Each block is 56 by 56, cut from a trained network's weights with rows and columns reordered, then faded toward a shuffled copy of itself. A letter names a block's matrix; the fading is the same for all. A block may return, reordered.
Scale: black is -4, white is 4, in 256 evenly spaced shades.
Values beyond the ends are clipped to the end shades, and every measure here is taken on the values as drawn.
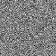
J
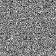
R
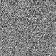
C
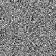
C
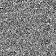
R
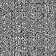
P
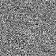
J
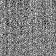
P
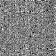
P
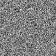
J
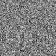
J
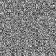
C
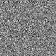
J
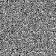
R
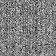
P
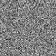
J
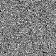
J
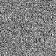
C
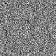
C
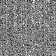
P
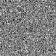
R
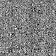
P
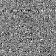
R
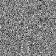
C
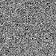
R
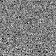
J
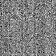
P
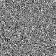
R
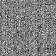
P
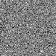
J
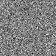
J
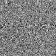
R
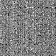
P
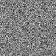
C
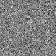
C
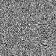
J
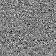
J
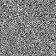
R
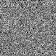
R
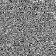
R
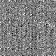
P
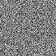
C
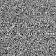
R
